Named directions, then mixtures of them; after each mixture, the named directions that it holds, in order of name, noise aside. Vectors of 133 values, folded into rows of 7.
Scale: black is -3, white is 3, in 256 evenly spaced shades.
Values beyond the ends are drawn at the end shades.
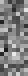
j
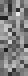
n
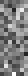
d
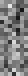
d, j, n.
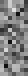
d, j, n.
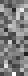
d.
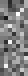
d, j, n.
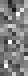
d, j, n.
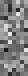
n.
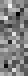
d, n.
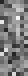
d, j.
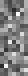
d, j, n.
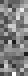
d.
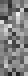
d, n.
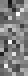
d, j, n.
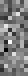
j, n.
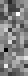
j, n.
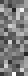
d.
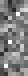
d, j, n.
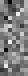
d, j, n.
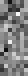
j, n.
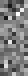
d, j, n.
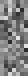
n.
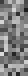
j.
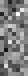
d, j, n.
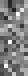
d, j, n.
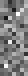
d, j, n.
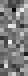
d, j.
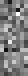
j, n.
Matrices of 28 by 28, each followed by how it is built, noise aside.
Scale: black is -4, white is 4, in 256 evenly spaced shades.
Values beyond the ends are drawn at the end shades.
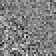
lower triangular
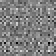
low rank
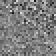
upper triangular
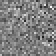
upper triangular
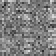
blocks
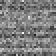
blocks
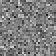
noise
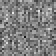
blocks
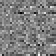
low rank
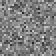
noise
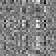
low rank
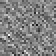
Toeplitz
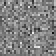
low rank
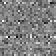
uneven rows
